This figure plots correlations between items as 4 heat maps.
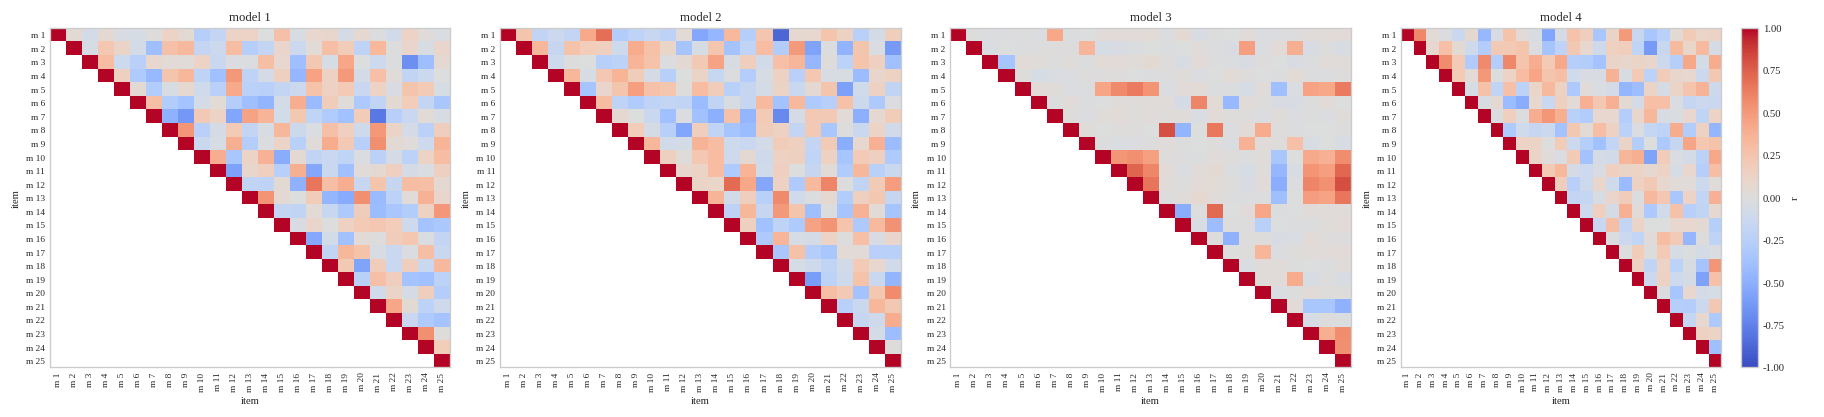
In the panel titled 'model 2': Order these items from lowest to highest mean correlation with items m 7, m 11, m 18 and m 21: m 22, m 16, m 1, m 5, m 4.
m 22, m 1, m 4, m 16, m 5
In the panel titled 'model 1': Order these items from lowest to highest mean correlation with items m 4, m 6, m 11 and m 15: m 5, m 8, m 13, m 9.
m 13, m 5, m 9, m 8
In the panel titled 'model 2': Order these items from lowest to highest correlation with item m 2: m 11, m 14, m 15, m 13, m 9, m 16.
m 15, m 16, m 13, m 11, m 14, m 9
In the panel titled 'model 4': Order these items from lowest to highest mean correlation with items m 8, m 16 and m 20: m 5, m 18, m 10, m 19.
m 10, m 18, m 19, m 5
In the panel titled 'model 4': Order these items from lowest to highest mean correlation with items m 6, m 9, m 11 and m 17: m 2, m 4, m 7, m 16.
m 16, m 2, m 7, m 4
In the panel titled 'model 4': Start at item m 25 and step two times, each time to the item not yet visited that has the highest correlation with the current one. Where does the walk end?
m 1
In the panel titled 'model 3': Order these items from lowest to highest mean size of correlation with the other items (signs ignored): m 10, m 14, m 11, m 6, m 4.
m 4, m 6, m 14, m 10, m 11
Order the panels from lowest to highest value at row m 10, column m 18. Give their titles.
model 1, model 3, model 2, model 4
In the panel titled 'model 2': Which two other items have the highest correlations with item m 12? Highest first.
m 15, m 21
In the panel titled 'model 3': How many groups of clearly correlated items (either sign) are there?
6
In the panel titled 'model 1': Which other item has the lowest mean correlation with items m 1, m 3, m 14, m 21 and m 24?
m 6
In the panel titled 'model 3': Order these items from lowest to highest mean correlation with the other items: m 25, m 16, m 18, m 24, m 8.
m 18, m 16, m 8, m 24, m 25
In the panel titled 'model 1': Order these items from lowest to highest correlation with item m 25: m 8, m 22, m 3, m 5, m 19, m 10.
m 22, m 19, m 5, m 3, m 8, m 10
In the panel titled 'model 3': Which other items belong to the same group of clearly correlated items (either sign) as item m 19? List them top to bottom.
m 2, m 9, m 22
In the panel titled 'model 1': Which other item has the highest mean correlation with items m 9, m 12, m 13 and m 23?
m 24
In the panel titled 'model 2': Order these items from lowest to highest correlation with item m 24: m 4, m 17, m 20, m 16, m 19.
m 17, m 19, m 16, m 4, m 20
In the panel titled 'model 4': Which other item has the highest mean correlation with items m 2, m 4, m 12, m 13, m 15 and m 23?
m 3
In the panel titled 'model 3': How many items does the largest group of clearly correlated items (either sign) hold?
9
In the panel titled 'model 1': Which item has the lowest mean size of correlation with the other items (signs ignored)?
m 1
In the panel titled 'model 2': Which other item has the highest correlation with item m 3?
m 14
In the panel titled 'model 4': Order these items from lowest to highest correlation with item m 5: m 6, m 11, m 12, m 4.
m 6, m 11, m 4, m 12
